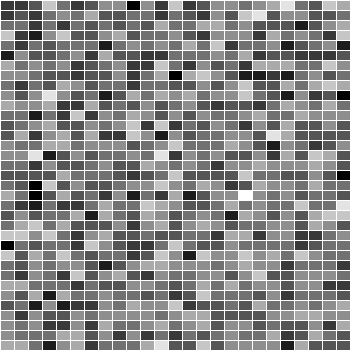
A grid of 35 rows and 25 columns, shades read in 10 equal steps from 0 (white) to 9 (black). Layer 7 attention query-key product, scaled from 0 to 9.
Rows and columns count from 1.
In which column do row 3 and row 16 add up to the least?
12
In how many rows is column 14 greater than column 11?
16
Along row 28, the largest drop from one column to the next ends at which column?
6
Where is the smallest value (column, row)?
18, 20
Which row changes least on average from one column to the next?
32
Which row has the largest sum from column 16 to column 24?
8
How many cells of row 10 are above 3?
20
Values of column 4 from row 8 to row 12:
6 6 1 3 5
